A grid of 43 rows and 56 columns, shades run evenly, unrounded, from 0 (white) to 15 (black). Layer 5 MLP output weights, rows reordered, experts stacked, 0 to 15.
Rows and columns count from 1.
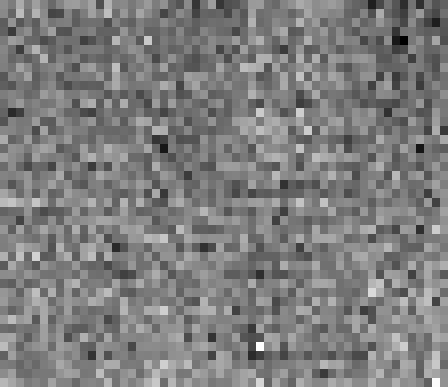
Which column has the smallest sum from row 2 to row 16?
32
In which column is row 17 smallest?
38
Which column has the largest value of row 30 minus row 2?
14
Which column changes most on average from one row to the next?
33
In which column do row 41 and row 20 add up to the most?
45
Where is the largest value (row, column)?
5, 51
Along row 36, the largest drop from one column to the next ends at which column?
6
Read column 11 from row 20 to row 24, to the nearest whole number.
9 10 7 6 9
